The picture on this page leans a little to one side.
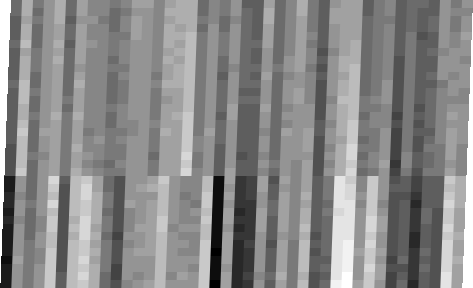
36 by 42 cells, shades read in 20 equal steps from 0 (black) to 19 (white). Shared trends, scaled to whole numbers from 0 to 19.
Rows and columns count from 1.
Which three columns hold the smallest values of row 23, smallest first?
20, 1, 22
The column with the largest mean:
32
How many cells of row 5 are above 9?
25
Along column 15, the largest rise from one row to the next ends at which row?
23
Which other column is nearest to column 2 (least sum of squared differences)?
17
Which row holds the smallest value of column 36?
21
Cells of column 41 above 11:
20
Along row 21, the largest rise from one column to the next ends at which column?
2
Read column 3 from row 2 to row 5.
8 9 8 8
